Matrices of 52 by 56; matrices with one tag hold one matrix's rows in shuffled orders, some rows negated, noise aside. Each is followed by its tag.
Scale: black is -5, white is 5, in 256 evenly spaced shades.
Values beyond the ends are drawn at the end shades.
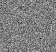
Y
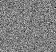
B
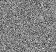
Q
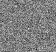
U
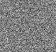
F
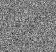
F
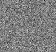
F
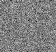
U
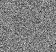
Y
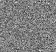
U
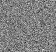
Q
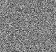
F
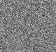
Q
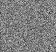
B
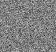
F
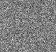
F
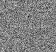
U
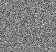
Q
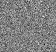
Q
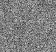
U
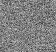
U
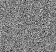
Q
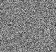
B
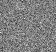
Y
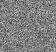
U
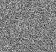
F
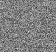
U
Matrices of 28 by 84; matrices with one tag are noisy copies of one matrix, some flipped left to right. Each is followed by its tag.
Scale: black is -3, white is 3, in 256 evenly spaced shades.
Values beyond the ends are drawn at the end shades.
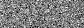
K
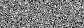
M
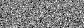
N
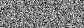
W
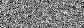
M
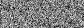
W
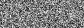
W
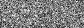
K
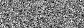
N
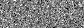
W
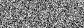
W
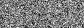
K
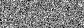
W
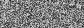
M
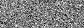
M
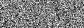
W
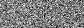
K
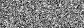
K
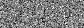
N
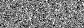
K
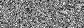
M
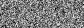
W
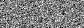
N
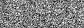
K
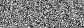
W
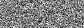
N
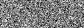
W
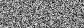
N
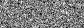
M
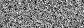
M
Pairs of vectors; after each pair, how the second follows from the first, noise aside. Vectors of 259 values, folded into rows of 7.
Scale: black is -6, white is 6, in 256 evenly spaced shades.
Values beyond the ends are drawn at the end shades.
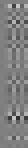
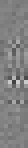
wrapped around, negated, partly zeroed.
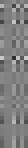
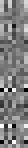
reversed, negated, scaled up.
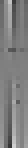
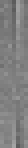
reversed, negated, shrunk.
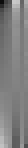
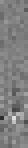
wrapped around, negated, partly zeroed.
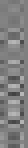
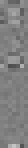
wrapped around, negated, partly zeroed.
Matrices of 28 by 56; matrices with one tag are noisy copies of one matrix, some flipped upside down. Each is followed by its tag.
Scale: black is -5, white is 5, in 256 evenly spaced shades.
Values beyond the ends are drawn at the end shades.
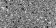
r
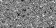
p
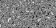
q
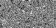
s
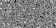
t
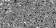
t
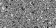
r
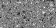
p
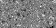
p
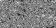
p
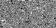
s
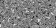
q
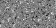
q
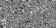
s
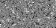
q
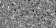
q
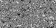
p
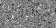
q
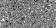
r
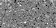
t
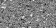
s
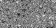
p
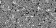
q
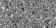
r
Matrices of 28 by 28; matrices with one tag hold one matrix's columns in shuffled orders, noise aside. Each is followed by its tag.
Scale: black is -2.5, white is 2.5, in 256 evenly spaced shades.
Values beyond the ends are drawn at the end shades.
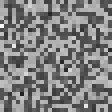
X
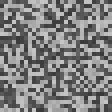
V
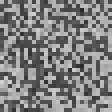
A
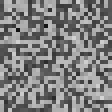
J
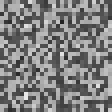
X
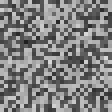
V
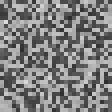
V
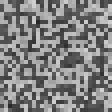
X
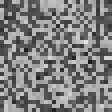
J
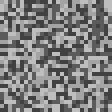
J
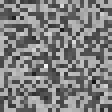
V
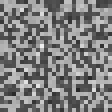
X
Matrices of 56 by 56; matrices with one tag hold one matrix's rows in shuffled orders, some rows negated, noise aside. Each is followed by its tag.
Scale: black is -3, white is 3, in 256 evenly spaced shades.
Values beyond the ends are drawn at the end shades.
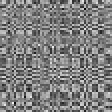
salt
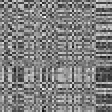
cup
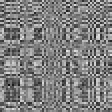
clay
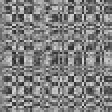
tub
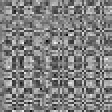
tub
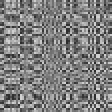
clay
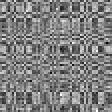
salt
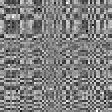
clay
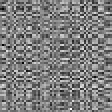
salt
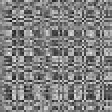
tub
